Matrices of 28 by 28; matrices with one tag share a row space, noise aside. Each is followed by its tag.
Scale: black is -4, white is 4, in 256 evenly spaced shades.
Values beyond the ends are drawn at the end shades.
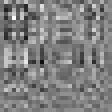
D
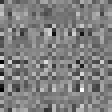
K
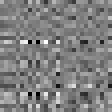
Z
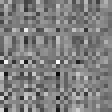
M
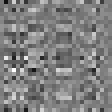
D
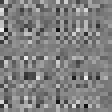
M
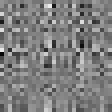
K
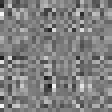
K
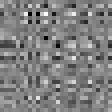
Z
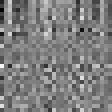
K
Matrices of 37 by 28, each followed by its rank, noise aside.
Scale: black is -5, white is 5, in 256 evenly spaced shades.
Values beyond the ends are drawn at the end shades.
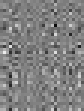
three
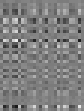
one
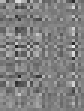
two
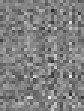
four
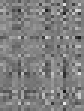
three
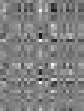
two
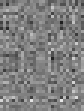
four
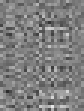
three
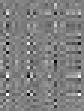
two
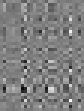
two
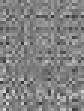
four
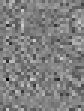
five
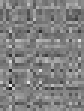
three
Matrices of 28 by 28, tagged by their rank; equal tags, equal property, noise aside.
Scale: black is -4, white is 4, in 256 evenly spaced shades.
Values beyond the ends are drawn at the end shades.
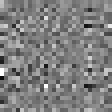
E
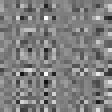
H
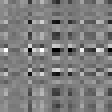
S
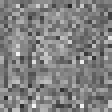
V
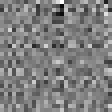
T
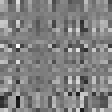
H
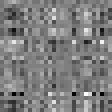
H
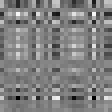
S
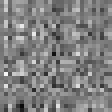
T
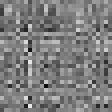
T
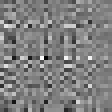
T
